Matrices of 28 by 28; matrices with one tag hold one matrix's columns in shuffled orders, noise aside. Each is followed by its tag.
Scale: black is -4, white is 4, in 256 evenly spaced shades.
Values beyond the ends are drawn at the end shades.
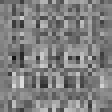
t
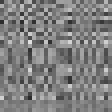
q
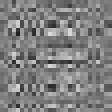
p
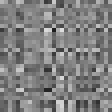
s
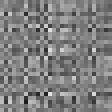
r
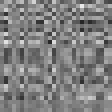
q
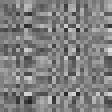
r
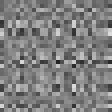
p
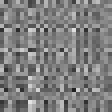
s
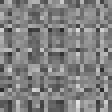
s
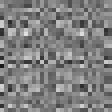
p
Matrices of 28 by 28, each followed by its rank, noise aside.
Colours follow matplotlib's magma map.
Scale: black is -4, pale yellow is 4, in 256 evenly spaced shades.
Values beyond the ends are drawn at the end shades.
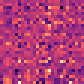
four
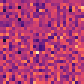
six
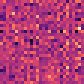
six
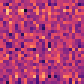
four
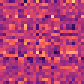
three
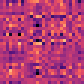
three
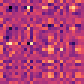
three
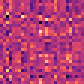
three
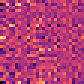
four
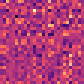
four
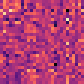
six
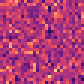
eight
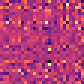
four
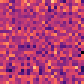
six
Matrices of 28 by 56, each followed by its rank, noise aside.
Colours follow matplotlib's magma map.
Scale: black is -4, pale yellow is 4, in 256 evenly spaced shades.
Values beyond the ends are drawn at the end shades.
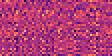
four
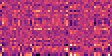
two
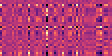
one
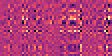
two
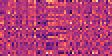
four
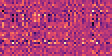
four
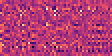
four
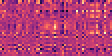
three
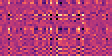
one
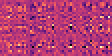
four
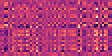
two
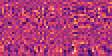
four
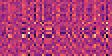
two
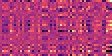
two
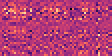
four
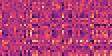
two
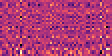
three
